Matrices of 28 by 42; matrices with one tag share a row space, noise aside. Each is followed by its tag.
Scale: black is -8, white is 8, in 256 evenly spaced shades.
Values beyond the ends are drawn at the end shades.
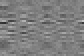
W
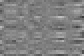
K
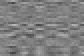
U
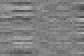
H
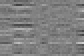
H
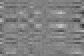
K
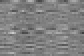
U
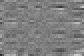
K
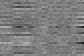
H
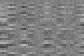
W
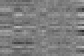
H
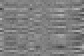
K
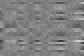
K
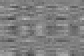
U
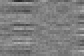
H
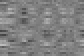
W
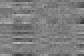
H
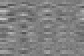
W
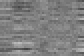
H
